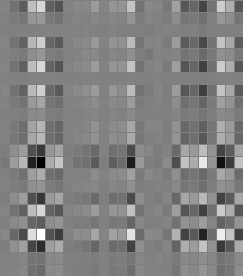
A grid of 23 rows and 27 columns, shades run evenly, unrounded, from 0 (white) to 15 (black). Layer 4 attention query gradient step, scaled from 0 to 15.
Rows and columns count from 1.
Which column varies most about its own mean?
5
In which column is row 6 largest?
23
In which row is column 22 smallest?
14
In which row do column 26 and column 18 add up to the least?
20
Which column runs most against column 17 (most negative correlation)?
19
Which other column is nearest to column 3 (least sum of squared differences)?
6
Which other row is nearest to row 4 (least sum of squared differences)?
8
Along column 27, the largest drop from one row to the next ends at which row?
21
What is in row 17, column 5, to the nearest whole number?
12
